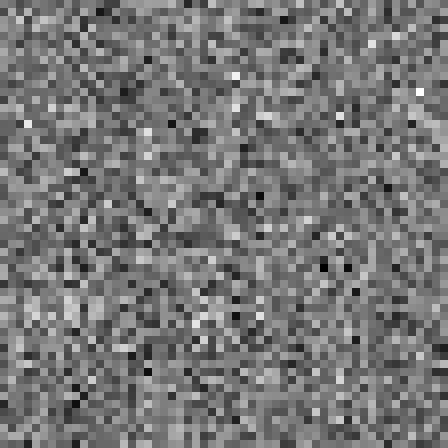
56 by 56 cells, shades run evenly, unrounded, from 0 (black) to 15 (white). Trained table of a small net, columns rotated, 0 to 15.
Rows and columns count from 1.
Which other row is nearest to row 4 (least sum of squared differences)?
28
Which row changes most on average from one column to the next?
41
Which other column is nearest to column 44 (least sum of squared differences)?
8
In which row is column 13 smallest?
2
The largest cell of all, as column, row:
53, 12
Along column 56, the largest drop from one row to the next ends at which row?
47
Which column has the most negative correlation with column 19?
40
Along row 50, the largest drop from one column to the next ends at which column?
11
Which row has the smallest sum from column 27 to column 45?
27
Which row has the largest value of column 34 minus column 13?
29
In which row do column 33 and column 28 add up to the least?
25
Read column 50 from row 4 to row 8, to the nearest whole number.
4 13 8 6 3
